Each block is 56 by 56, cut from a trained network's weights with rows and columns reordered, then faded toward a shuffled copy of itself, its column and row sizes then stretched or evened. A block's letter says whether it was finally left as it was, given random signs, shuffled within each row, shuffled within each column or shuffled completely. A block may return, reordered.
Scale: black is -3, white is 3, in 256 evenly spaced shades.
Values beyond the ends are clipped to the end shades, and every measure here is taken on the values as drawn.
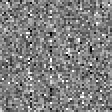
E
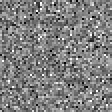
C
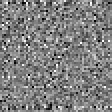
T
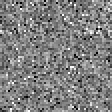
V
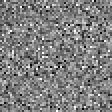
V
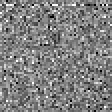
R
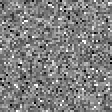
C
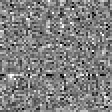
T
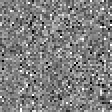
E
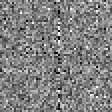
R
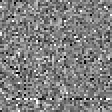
R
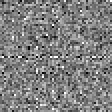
T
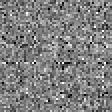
T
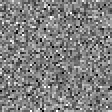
C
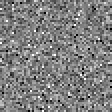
C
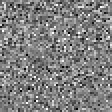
V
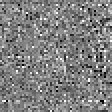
R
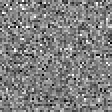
V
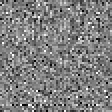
T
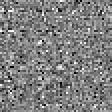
T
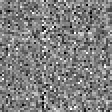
E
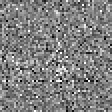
R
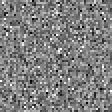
E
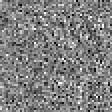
T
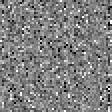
E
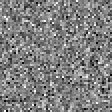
C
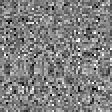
T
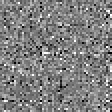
T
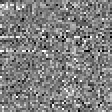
T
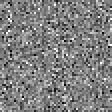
E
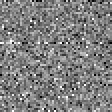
V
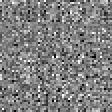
T
